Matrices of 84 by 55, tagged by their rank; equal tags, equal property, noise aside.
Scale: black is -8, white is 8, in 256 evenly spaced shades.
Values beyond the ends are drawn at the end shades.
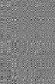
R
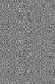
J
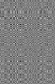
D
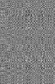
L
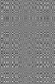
D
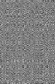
J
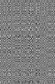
R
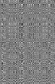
R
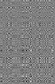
R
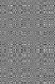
D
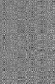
L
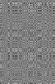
D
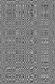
D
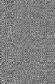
J
